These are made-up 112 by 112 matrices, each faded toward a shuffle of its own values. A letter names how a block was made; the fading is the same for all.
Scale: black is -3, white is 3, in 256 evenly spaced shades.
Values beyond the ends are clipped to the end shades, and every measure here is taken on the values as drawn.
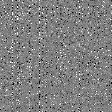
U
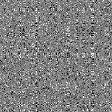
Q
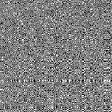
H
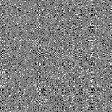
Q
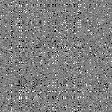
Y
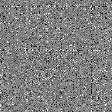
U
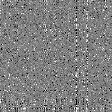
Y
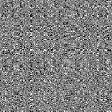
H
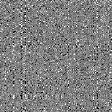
Q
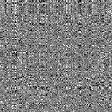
H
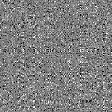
Q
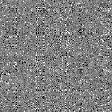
Q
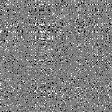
Y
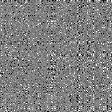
Y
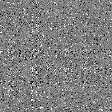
U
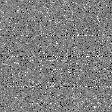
U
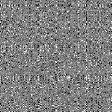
Q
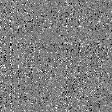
U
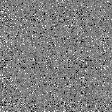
U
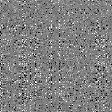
Y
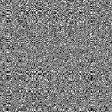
H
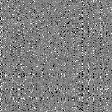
Y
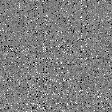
U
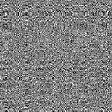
H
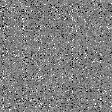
U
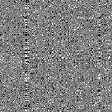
Q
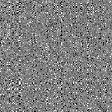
Q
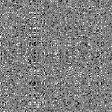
Q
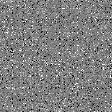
U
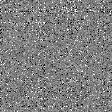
U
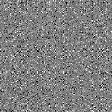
Q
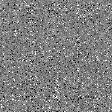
U
